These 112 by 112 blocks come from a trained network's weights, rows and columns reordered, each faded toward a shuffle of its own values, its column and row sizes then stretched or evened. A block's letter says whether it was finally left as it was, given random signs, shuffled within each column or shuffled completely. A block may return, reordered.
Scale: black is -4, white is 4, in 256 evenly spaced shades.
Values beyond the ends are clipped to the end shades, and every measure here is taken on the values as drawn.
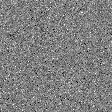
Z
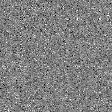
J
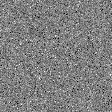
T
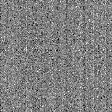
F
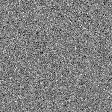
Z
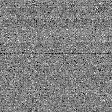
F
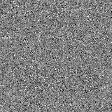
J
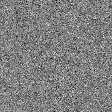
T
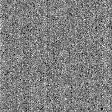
T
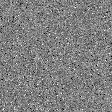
Z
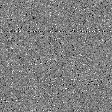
J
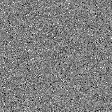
J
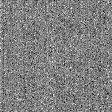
T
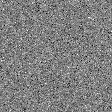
Z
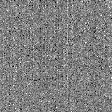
F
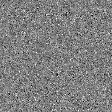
J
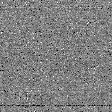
F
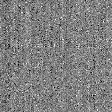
F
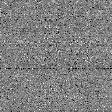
F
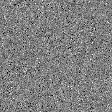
T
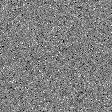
Z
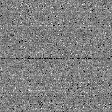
F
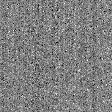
T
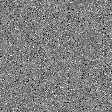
T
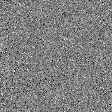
T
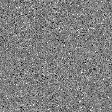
J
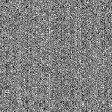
F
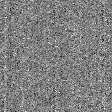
T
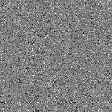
F
